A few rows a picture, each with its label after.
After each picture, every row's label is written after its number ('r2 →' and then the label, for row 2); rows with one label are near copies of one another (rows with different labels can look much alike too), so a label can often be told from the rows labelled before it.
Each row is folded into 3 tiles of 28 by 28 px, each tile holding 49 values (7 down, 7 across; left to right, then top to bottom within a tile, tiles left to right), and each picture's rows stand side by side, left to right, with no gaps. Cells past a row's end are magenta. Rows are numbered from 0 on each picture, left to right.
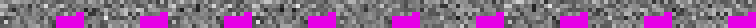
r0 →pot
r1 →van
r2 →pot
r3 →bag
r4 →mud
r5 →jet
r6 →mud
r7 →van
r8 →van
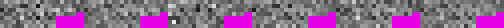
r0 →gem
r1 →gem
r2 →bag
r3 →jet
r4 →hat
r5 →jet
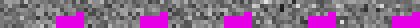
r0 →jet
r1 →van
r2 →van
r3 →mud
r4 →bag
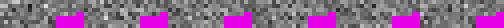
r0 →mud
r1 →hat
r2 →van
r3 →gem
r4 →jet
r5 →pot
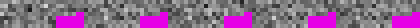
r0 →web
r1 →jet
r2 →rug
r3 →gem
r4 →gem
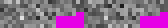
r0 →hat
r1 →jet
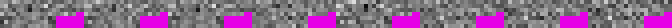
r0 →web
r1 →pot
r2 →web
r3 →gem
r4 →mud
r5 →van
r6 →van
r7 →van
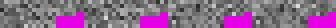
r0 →jet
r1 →van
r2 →pot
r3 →bag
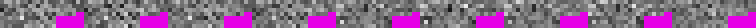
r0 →hat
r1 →gem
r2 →hat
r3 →gem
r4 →bag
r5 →bag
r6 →mud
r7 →mud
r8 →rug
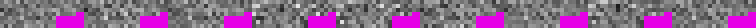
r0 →van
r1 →hat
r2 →rug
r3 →pot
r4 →pot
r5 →jet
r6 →hat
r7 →mud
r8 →hat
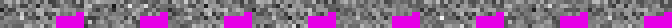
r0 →hat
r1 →pot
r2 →rug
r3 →jet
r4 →hat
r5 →hat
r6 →web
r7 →hat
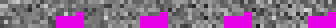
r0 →mud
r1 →gem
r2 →jet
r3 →van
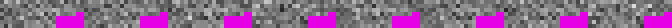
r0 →van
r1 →gem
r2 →hat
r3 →mud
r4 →rug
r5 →gem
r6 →van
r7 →pot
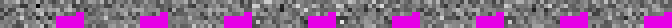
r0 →gem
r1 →hat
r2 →jet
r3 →mud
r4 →bag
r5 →hat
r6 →bag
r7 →van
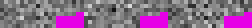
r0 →rug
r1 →web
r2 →gem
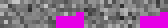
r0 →mud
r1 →rug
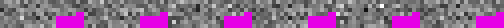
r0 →hat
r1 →van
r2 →pot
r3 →gem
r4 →web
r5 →gem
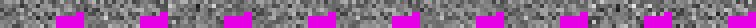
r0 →gem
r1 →hat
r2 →bag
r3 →rug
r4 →hat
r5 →hat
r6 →van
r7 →pot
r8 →van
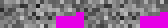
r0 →gem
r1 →gem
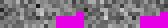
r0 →rug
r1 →hat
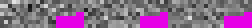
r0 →mud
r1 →van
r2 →hat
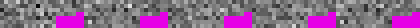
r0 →rug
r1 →bag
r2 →van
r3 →jet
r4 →bag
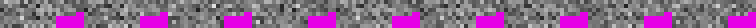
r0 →jet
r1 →jet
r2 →web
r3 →bag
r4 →hat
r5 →gem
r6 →jet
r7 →gem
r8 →pot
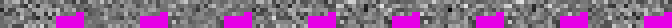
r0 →jet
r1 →rug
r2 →mud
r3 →hat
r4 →mud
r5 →web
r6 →mud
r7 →gem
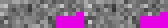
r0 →pot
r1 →pot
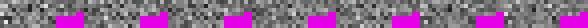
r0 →bag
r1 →gem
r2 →gem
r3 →rug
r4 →jet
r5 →bag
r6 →web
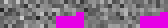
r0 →van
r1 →rug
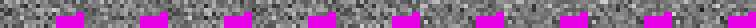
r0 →van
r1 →rug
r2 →rug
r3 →gem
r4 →jet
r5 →bag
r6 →mud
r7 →mud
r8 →web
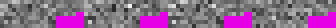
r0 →mud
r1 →bag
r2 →mud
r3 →van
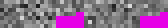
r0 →gem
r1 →bag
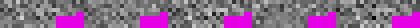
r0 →hat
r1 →gem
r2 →van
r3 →pot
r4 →jet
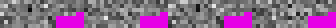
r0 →web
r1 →hat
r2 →mud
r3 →van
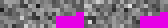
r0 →jet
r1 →bag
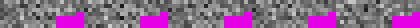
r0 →gem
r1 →jet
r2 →gem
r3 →rug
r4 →mud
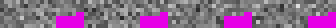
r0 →hat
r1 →van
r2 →mud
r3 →pot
